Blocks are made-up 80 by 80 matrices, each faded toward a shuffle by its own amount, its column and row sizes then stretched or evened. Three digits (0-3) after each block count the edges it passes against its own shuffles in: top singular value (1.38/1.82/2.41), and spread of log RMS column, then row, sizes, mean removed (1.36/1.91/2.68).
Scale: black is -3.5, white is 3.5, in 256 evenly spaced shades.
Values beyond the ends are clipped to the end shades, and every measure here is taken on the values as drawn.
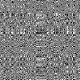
3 2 2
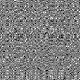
3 1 2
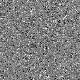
1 1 0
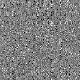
2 2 0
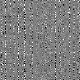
3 3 1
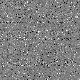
0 0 2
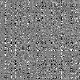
2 3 2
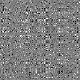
3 2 2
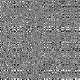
3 2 3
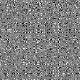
2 2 3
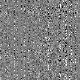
1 3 1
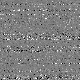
0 0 3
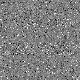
0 0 2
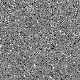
0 1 0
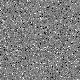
1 0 0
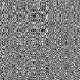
3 3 1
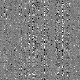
2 3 0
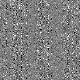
0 3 0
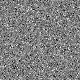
0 0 0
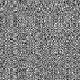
3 0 1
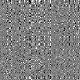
3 3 2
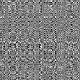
3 3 3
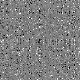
2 2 1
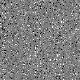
1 2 0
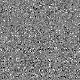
1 1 2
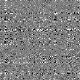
2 2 3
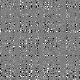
2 3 3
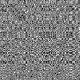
3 1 2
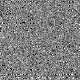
1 1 2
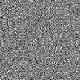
2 1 0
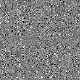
1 2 2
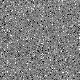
0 2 0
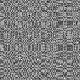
3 0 1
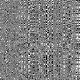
3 3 0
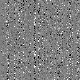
0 3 0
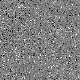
0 2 0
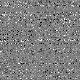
1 1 3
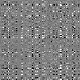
3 3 3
